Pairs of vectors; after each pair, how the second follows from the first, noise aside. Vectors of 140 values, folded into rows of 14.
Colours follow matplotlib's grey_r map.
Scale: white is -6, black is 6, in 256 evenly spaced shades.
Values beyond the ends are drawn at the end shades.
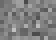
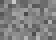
wrapped around.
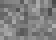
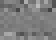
partly zeroed.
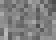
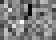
wrapped around, negated, scaled up.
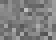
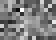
wrapped around, scaled up.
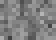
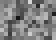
wrapped around, scaled up.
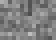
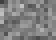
wrapped around, negated.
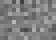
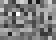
wrapped around, negated, scaled up.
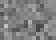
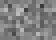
wrapped around, negated.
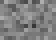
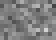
wrapped around, negated.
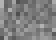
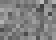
wrapped around, negated.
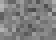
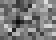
wrapped around, negated, scaled up.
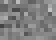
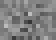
wrapped around.
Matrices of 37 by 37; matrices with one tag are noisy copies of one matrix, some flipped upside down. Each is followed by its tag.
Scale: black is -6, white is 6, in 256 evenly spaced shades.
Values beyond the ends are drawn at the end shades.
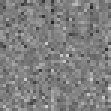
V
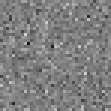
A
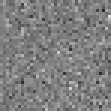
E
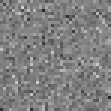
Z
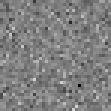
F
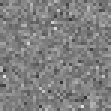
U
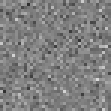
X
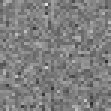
V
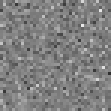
X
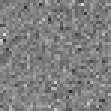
U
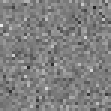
A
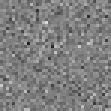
A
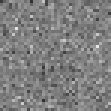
Z
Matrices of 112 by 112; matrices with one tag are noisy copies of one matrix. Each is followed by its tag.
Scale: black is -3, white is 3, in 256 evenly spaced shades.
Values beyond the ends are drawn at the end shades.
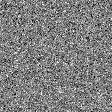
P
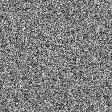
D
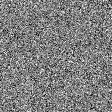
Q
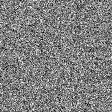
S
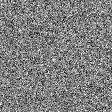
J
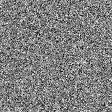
J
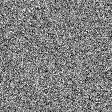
S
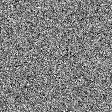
D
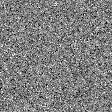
D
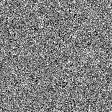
Q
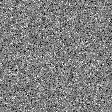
S
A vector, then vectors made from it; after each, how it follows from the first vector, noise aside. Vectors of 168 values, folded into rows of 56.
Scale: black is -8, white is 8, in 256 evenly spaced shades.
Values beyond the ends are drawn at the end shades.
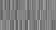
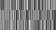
reversed, scaled up.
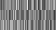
reversed, scaled up.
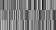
reversed, scaled up.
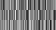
reversed, scaled up.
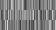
wrapped around, scaled up.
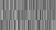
negated.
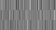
reversed, negated, partly zeroed.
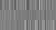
wrapped around, partly zeroed.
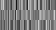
reversed, negated, scaled up.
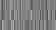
wrapped around.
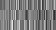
reversed, scaled up.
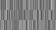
wrapped around, negated.
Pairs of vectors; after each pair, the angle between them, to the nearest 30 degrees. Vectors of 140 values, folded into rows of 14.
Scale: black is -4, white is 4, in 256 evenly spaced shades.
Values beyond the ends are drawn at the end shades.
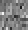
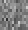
90 degrees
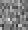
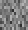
120 degrees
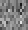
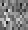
30 degrees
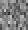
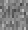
60 degrees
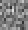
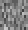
60 degrees
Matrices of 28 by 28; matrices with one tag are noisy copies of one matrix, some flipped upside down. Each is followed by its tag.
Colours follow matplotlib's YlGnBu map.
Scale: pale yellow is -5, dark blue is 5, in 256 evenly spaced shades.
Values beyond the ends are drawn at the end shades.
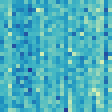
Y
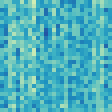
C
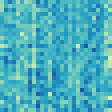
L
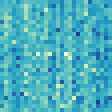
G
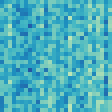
Y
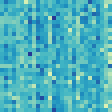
L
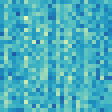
G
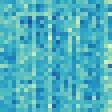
L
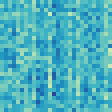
L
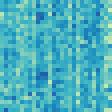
L
